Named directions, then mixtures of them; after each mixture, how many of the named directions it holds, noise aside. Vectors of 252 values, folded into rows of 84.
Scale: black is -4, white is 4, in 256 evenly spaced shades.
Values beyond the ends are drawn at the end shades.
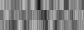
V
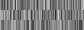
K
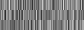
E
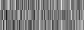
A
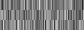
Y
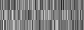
three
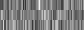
four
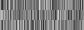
three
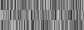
two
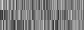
three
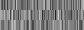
one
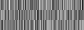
two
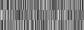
four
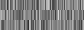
two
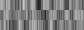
one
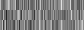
one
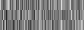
one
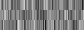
two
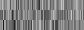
four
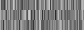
two
